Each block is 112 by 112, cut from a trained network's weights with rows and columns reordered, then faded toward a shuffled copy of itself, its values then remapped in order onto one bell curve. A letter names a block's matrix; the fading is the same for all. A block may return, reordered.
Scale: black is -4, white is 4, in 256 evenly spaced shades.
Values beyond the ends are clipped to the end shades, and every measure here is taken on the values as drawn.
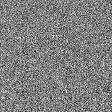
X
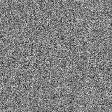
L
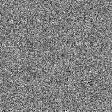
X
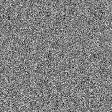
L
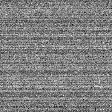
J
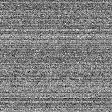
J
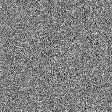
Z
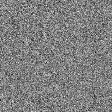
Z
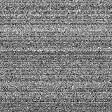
J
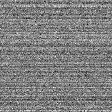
J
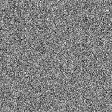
Z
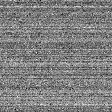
J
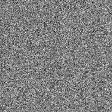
Z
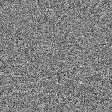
L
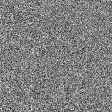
L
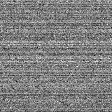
J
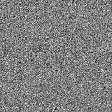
L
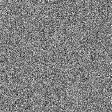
Z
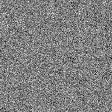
L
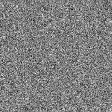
L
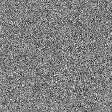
L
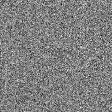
X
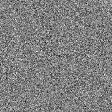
Z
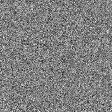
L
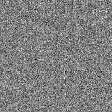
L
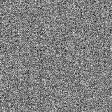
X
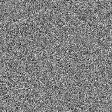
L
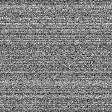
J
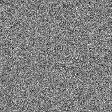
Z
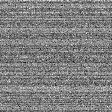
J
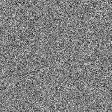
L
